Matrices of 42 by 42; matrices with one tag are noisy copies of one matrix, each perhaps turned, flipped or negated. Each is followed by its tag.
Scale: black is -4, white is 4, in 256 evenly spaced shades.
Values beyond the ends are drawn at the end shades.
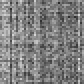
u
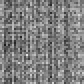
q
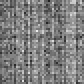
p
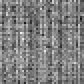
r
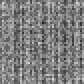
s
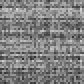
p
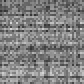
p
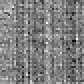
p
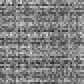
r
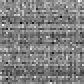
p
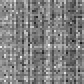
p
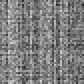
p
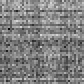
u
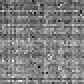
u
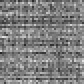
r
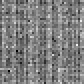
r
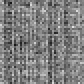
q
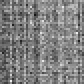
u
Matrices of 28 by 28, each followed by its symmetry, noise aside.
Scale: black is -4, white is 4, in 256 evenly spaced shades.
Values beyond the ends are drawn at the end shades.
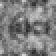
mirrored top to bottom.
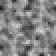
same after a half turn.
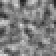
antisymmetric.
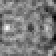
mirrored top to bottom.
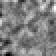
antisymmetric.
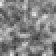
no symmetry.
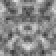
mirrored left to right.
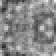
mirrored top to bottom.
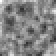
symmetric.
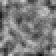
symmetric across the other diagonal.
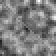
symmetric across the other diagonal.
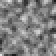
symmetric across the other diagonal.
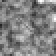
no symmetry.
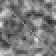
no symmetry.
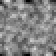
same after a half turn.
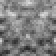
mirrored left to right.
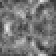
mirrored top to bottom.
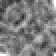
symmetric.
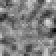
no symmetry.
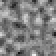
antisymmetric.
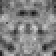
mirrored left to right.
